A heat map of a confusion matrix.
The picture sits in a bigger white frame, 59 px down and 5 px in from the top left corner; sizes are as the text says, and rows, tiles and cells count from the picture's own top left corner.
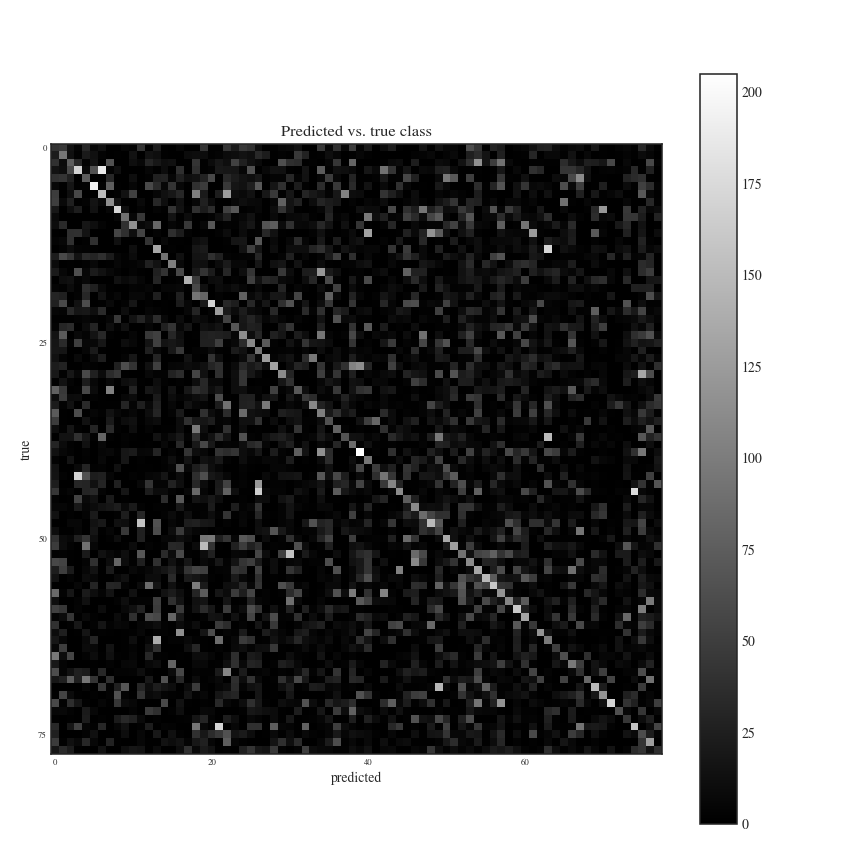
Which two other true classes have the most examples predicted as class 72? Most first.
33, 61
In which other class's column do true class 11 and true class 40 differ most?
48
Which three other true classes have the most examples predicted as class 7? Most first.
31, 5, 2
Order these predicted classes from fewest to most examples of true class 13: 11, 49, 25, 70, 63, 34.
11, 70, 49, 34, 25, 63
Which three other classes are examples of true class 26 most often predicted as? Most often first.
54, 16, 46
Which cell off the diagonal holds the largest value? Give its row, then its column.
3, 6
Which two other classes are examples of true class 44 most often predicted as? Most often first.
74, 26
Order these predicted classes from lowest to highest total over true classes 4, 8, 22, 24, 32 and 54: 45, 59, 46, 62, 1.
62, 46, 45, 59, 1
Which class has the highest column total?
75
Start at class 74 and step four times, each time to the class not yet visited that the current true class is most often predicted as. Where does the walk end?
67
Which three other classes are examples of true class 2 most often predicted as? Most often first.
54, 57, 38
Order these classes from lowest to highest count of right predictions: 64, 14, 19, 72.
64, 72, 19, 14
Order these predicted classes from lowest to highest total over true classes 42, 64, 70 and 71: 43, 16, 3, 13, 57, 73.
16, 13, 73, 43, 57, 3
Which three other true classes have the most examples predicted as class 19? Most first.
51, 50, 57
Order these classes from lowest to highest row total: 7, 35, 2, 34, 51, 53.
7, 35, 34, 51, 53, 2
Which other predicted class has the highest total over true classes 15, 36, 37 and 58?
76
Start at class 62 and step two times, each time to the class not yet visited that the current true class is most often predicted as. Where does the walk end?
34
